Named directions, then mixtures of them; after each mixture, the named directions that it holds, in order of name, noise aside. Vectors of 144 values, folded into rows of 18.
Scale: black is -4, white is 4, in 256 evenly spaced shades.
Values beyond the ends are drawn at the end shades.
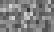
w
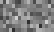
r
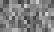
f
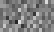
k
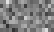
f, k, r.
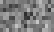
w.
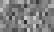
f.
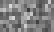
w.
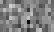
f, r, w.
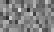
f, k, w.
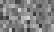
k, r, w.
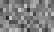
f, k, w.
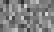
f, k.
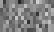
f, r.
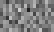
f, k, w.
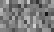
f.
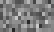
r.
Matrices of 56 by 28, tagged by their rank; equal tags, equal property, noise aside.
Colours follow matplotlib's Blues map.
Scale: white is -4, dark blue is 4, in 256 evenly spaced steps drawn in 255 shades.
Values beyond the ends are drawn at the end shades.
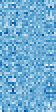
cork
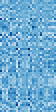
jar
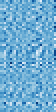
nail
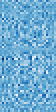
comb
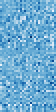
cork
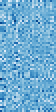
cork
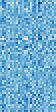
comb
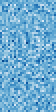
cork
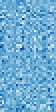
comb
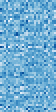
nail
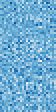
comb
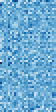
cork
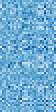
nail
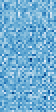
comb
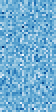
cork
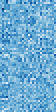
comb
